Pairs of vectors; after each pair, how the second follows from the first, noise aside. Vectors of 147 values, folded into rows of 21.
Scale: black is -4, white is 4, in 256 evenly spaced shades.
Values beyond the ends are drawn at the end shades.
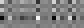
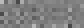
wrapped around, negated, shrunk.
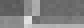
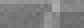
reversed, shrunk.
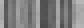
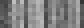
reversed, negated.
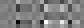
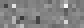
reversed, negated, partly zeroed.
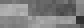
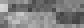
reversed, negated.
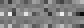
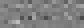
wrapped around, negated, shrunk.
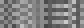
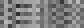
reversed, negated.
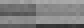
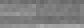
negated, shrunk.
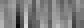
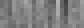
reversed, shrunk.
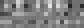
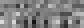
reversed, negated.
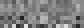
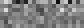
reversed, negated.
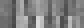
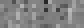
reversed, negated, partly zeroed.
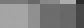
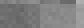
negated, shrunk.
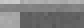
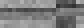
wrapped around, negated.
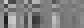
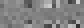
reversed, negated, partly zeroed.
